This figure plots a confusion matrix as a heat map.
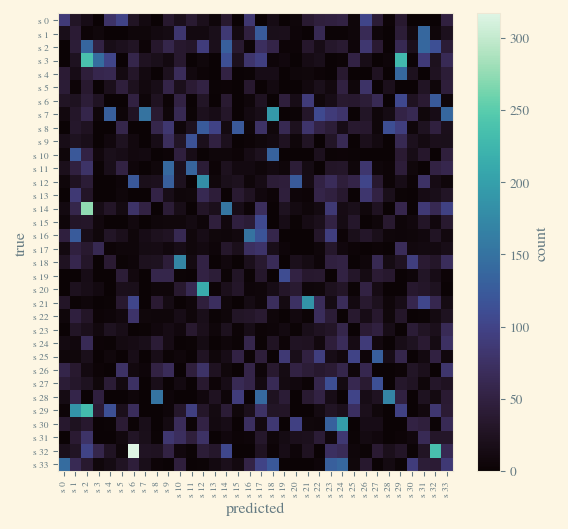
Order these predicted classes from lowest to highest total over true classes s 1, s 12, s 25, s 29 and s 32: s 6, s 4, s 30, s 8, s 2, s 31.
s 30, s 8, s 4, s 31, s 2, s 6
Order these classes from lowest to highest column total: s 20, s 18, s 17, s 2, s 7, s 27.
s 7, s 20, s 27, s 18, s 17, s 2
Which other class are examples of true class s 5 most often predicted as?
s 26
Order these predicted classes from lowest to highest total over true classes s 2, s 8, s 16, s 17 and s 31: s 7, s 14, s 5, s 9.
s 7, s 5, s 14, s 9
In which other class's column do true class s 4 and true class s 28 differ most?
s 8
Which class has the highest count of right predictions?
s 32
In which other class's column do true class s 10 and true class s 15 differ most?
s 18
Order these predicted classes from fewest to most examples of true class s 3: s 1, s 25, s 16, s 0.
s 0, s 1, s 25, s 16
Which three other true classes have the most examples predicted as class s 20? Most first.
s 12, s 30, s 21
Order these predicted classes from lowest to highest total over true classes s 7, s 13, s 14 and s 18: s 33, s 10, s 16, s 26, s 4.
s 16, s 26, s 4, s 10, s 33
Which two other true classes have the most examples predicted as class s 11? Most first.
s 9, s 29
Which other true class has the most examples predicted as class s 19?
s 25
